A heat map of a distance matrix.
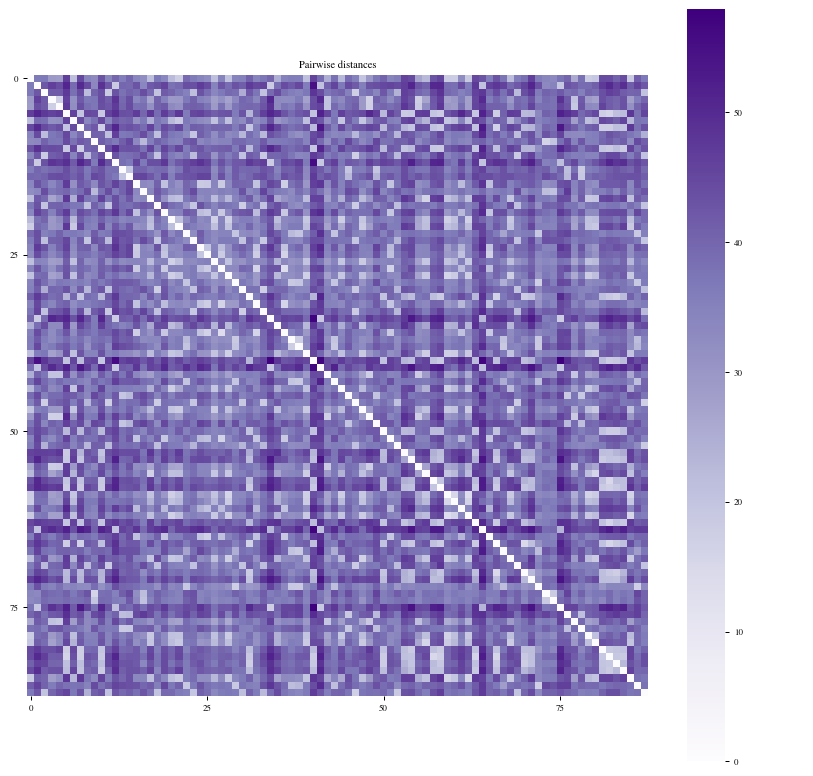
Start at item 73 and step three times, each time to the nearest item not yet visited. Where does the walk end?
16
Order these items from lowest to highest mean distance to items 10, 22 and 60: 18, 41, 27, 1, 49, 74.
18, 27, 74, 49, 1, 41
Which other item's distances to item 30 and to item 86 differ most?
33
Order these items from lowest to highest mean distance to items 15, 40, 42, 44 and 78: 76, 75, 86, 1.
76, 86, 1, 75
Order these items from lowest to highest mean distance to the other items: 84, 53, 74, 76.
74, 84, 53, 76
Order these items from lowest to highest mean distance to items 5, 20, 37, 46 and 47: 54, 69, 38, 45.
38, 69, 54, 45
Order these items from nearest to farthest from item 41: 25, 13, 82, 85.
13, 85, 25, 82
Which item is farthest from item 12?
40
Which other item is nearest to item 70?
66
